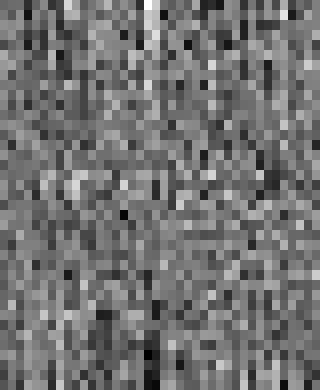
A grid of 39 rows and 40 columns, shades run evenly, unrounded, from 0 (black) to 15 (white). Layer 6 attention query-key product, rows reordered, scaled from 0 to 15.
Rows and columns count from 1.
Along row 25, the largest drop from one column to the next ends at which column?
32
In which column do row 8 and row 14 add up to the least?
31
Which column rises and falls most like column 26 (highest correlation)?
33
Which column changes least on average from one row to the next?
37
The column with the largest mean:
27
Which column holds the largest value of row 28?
40
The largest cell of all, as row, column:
1, 19
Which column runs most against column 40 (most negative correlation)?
16
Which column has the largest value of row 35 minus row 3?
8
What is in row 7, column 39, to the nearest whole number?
12
